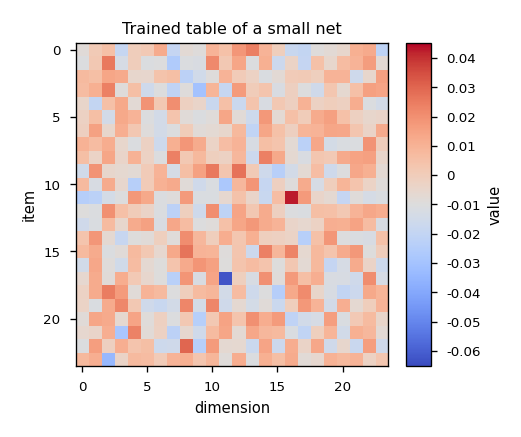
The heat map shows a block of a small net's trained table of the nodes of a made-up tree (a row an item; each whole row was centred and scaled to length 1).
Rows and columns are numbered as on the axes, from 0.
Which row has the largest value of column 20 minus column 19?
19
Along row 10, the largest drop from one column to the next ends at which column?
14
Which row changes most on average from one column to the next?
17
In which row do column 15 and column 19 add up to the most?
20
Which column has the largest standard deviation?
11
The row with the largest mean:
15
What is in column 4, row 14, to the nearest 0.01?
-0.01
